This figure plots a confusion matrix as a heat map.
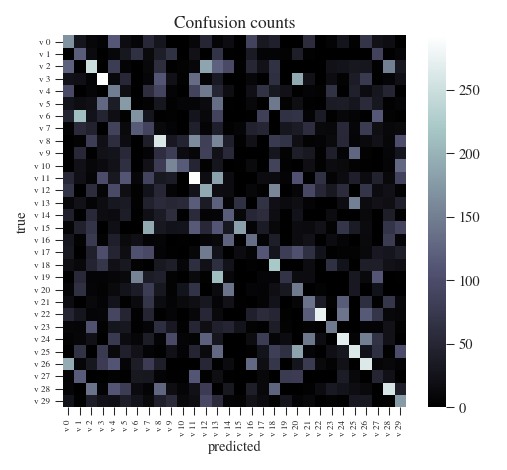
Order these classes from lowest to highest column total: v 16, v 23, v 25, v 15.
v 15, v 23, v 16, v 25
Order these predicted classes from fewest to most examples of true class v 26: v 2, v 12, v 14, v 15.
v 15, v 14, v 2, v 12
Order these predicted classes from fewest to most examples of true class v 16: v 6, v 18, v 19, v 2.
v 19, v 6, v 18, v 2
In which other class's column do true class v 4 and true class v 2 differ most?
v 28
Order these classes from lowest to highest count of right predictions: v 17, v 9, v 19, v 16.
v 19, v 9, v 17, v 16
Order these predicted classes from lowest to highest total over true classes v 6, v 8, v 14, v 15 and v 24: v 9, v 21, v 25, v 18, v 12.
v 25, v 18, v 21, v 9, v 12
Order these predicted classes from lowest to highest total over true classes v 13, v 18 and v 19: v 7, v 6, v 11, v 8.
v 7, v 8, v 6, v 11
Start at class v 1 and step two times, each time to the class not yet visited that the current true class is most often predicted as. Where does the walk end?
v 11
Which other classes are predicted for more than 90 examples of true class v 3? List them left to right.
v 8, v 11, v 20
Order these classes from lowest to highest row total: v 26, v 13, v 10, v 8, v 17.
v 10, v 13, v 17, v 26, v 8
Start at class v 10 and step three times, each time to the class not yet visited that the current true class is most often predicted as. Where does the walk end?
v 20
